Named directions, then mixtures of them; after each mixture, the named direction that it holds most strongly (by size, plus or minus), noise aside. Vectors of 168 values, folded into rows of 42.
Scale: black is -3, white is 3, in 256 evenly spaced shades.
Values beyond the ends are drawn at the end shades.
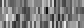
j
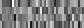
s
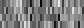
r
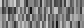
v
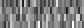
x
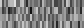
v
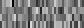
s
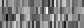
j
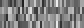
v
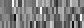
s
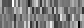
s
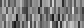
j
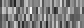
v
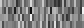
v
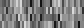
r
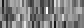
j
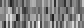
j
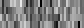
r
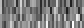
x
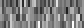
x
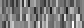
x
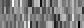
r
